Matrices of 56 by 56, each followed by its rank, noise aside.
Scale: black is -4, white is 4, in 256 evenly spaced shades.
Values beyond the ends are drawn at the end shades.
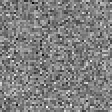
sixteen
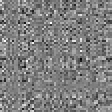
six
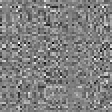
six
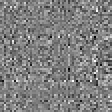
six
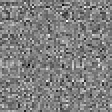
eight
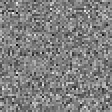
twelve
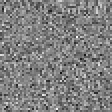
sixteen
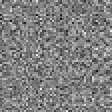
eight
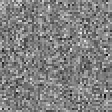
sixteen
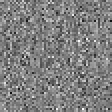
twelve
